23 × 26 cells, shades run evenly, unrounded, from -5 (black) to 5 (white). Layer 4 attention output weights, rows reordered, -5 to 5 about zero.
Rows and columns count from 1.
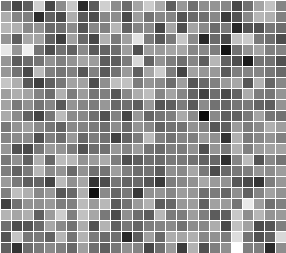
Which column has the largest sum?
1
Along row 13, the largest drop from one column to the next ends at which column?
21
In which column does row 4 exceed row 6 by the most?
23
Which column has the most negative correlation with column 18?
7
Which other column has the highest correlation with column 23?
10
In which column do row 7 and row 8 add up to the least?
3
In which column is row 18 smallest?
9
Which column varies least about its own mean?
16
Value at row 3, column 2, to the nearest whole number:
2
